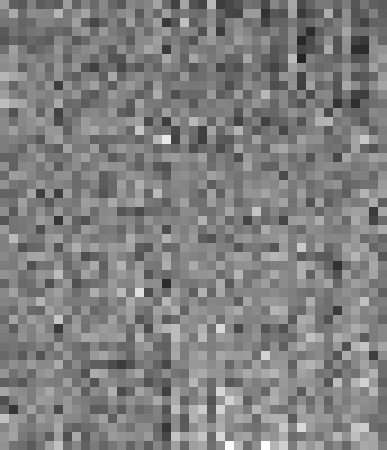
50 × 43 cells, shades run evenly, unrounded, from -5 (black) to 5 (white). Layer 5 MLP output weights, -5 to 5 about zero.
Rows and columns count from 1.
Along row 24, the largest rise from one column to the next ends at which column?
43
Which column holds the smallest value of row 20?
32
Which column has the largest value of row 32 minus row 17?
25
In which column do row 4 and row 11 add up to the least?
35
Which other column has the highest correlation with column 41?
40
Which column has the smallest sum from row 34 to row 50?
19
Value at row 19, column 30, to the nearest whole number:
-1
